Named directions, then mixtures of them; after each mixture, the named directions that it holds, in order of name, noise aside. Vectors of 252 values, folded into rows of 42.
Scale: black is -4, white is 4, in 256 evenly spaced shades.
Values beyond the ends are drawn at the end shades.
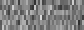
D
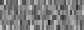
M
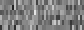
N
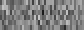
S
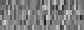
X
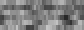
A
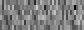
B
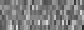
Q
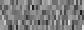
Q.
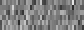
D, Q.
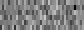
B, N.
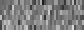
D, Q, X.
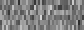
D.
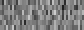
B, M, X.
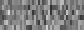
A, S, X.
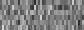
D.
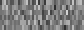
D, S.
